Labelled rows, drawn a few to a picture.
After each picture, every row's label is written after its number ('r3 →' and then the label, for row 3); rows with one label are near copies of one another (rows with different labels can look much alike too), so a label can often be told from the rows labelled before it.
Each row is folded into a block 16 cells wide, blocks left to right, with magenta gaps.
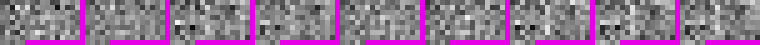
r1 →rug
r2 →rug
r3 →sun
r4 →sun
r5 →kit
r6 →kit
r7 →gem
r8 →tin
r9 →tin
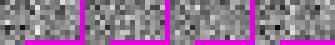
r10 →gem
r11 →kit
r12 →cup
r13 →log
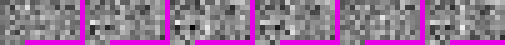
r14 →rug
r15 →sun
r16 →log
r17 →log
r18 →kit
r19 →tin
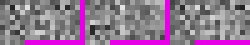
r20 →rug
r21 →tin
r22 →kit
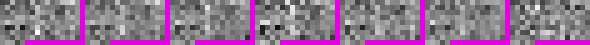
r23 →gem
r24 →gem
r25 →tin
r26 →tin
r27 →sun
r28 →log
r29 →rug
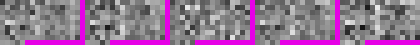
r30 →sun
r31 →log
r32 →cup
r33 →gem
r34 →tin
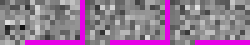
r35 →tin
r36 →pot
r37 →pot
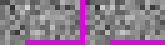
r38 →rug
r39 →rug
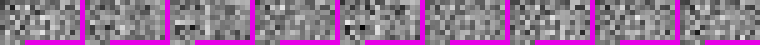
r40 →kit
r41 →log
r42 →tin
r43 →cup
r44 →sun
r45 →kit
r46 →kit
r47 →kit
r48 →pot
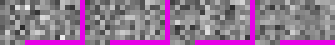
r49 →cup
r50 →kit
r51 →gem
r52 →log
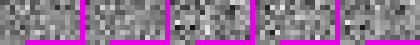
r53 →rug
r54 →cup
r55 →gem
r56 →pot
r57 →log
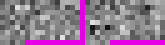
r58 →cup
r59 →sun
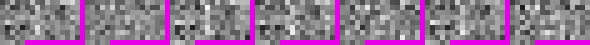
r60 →gem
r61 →rug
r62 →tin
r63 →gem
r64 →cup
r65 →log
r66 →rug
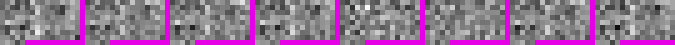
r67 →log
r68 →gem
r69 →gem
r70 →log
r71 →rug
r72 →cup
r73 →gem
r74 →log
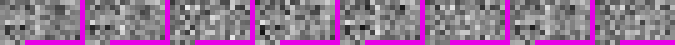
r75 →tin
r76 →gem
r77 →cup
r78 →sun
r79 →log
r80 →rug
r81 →log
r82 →kit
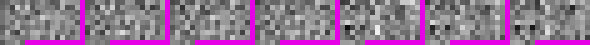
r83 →pot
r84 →rug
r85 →kit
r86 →kit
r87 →gem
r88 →sun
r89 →log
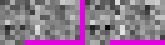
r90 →gem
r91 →gem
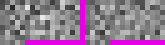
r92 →kit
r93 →pot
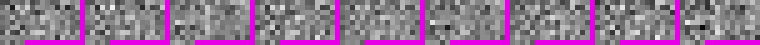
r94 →rug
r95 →rug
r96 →tin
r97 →cup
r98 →kit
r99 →log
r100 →kit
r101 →cup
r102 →log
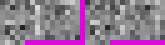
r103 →tin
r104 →sun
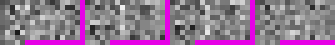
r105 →pot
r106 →tin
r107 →gem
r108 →rug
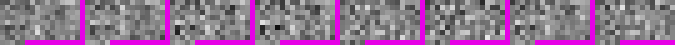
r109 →gem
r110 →tin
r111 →sun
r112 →sun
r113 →cup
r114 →cup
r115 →sun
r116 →rug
